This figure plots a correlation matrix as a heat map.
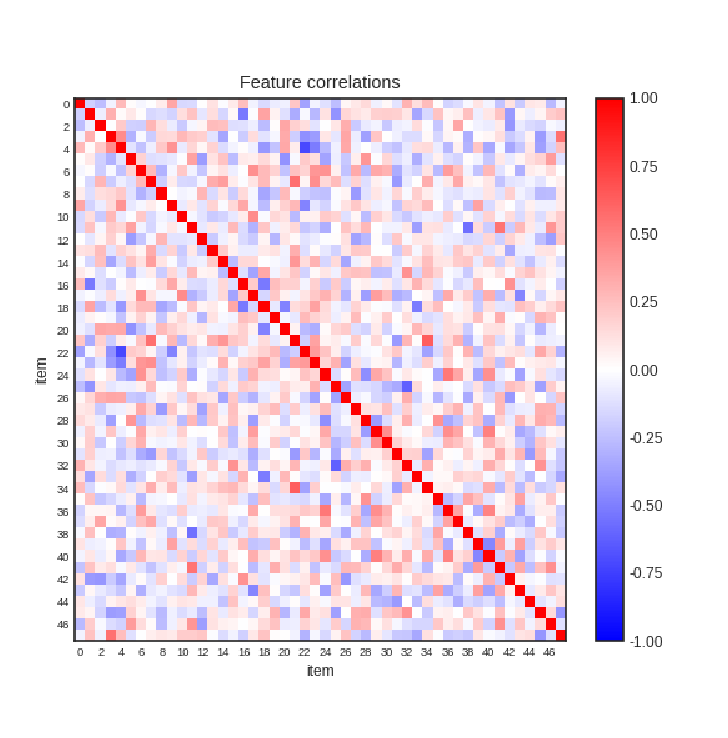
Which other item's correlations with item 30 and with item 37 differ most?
2
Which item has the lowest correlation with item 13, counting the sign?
42
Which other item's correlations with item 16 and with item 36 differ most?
24
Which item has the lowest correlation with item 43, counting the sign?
17
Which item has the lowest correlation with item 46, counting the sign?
12
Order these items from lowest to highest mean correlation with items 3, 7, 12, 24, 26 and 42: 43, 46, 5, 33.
5, 46, 43, 33
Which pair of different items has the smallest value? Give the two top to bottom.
4, 22
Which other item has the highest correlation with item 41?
11
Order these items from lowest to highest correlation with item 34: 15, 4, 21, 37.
37, 4, 15, 21
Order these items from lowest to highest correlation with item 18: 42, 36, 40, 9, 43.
9, 42, 36, 40, 43
